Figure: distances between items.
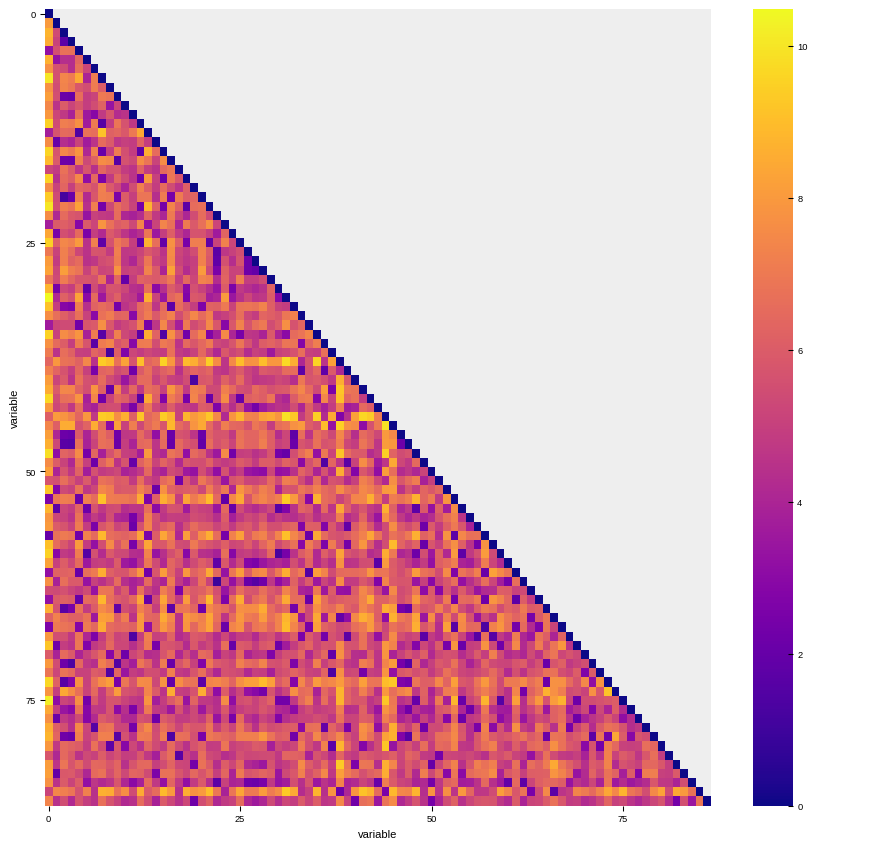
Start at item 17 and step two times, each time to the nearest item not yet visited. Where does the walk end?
51
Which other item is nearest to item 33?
39
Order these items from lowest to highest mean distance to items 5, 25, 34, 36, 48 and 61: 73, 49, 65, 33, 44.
49, 33, 65, 73, 44
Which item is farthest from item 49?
45
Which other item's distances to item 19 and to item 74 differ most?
40
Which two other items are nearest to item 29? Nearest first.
10, 70
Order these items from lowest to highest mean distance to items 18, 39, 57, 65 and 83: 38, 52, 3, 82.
3, 52, 82, 38
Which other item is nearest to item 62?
22
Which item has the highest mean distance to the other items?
0
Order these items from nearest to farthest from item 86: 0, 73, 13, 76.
76, 13, 73, 0
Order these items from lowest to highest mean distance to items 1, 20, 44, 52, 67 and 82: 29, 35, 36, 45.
36, 29, 35, 45
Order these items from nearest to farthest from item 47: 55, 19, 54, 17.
55, 54, 19, 17
